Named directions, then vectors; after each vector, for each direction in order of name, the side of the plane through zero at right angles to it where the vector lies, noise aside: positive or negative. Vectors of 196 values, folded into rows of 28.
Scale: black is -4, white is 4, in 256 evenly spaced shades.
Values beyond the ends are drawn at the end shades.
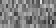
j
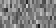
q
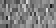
negative, negative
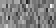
positive, positive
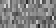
positive, positive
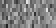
negative, negative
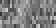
positive, negative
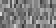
negative, positive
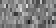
positive, positive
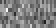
positive, negative
